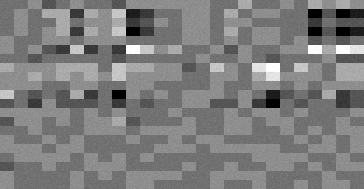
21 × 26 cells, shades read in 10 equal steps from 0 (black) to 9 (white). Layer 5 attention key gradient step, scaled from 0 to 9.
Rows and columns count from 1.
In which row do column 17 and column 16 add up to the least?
12
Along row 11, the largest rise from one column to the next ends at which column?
10
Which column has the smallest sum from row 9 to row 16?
20
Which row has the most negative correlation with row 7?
9
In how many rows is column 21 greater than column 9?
5
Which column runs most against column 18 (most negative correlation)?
4
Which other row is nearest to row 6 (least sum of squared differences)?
1
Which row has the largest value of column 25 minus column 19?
6
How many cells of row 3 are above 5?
2
